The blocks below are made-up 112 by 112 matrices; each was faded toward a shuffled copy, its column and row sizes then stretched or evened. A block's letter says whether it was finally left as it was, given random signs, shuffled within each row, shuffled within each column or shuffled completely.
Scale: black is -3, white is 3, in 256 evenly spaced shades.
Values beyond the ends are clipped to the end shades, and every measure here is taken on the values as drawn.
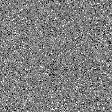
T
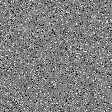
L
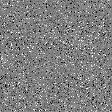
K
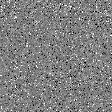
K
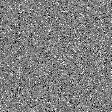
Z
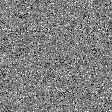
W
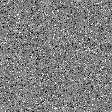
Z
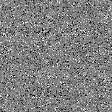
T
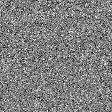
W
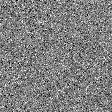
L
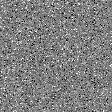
Z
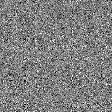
T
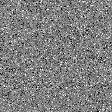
W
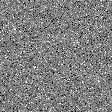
L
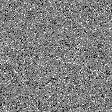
W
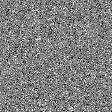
Z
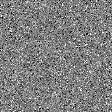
Z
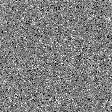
W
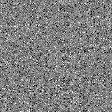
T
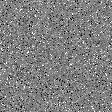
L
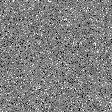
W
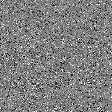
T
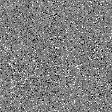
K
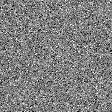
W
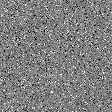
L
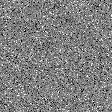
L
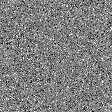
L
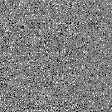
T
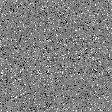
K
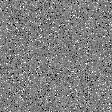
Z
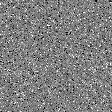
L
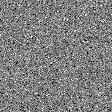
W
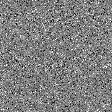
W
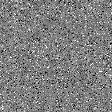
K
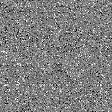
T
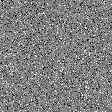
L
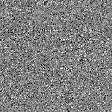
T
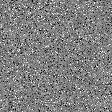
L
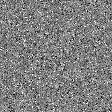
L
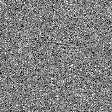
Z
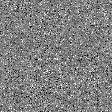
K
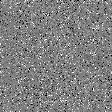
K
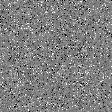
T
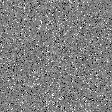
Z
